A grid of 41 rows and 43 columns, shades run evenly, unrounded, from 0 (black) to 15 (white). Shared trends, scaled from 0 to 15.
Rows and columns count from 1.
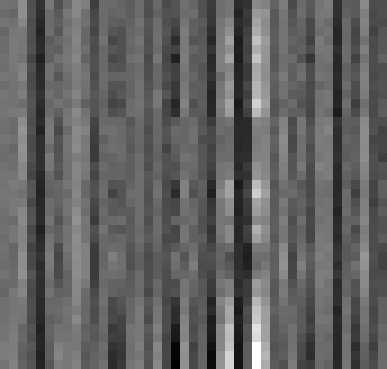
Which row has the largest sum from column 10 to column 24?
15
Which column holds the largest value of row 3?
29
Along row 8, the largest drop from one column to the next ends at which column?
27
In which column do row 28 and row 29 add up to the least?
28
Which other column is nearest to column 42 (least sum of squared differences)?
19
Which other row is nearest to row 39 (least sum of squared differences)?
40
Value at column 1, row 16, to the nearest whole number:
7
